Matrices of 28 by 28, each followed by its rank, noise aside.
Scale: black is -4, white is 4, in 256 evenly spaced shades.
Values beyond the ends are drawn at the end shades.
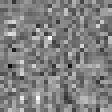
six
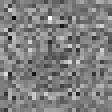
four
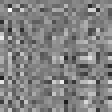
three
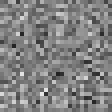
six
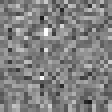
six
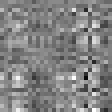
two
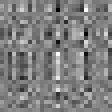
two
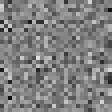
five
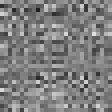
four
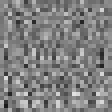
four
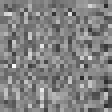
six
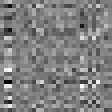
two
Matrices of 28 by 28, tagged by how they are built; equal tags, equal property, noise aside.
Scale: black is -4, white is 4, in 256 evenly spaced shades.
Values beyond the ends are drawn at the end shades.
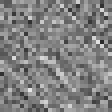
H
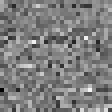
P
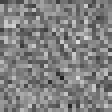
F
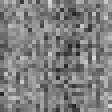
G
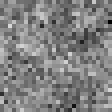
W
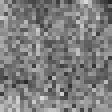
W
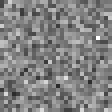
F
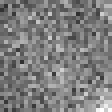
W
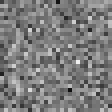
F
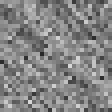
H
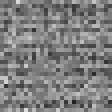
G
